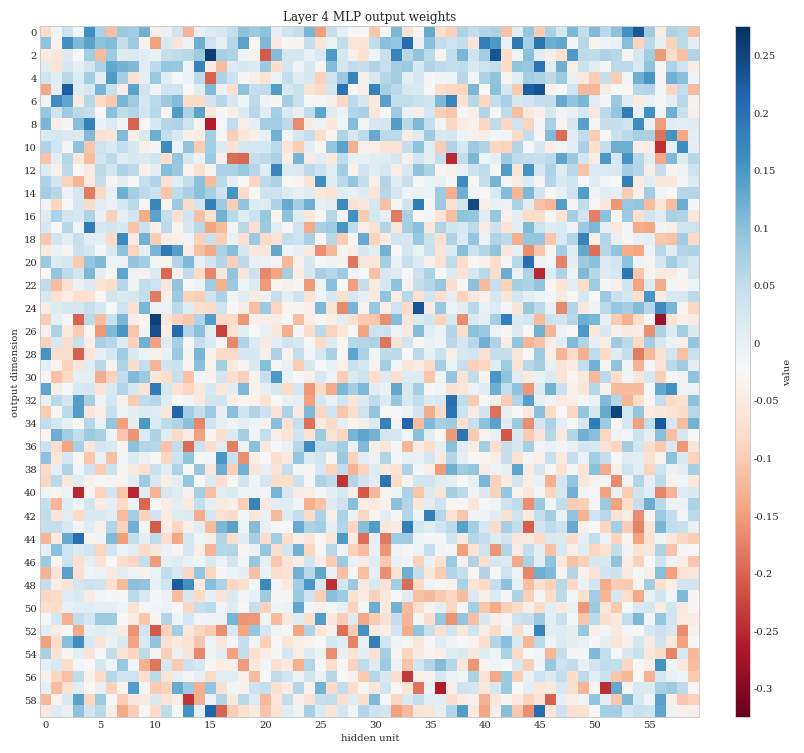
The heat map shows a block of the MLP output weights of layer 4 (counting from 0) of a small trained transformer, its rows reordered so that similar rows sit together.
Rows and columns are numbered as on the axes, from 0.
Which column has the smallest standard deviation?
22
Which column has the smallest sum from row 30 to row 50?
44
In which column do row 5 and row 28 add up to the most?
45
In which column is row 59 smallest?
16
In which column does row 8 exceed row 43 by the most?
54
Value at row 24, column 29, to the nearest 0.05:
-0.05
